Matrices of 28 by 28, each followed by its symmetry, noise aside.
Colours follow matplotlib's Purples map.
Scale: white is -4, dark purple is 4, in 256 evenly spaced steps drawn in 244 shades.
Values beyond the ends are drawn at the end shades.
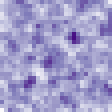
symmetric across the other diagonal.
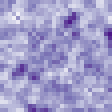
symmetric.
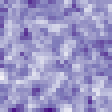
no symmetry.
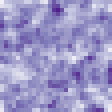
no symmetry.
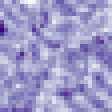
antisymmetric.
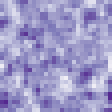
no symmetry.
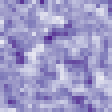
antisymmetric.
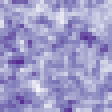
antisymmetric.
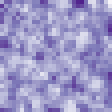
no symmetry.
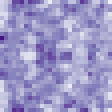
mirrored top to bottom.
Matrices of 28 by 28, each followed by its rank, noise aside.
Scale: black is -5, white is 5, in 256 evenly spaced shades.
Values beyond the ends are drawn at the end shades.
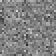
eight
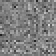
six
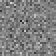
eight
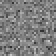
eight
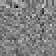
six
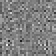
six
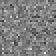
seven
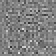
five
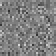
seven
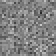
seven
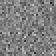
eight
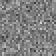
eight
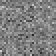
six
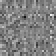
five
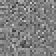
seven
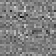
five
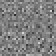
five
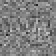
five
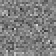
seven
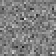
eight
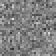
five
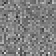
six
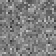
seven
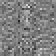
five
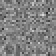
six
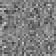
seven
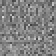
six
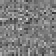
five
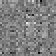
five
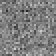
eight
